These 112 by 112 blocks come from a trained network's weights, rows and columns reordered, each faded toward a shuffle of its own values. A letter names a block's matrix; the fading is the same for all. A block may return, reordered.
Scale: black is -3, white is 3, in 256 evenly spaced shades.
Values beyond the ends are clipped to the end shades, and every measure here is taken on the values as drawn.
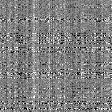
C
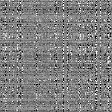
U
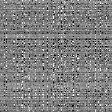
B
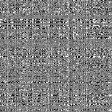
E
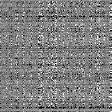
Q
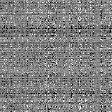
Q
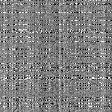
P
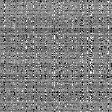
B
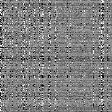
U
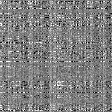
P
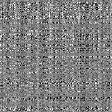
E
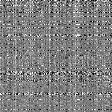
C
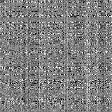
E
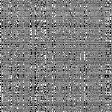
U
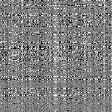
C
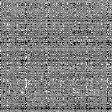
Q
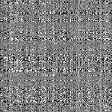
E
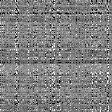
B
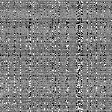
U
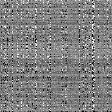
U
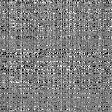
C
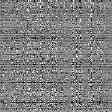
Q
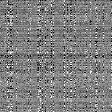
U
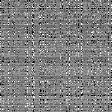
B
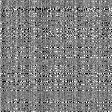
P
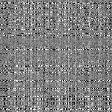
P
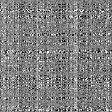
C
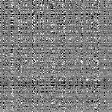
Q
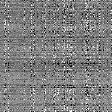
B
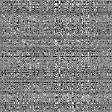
Q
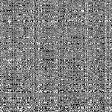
E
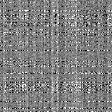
C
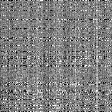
C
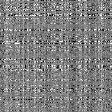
P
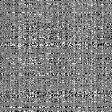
E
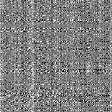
E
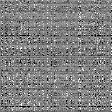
Q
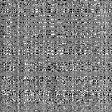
E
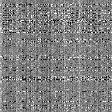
C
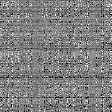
Q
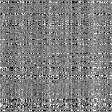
P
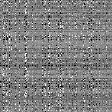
B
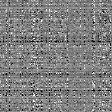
Q
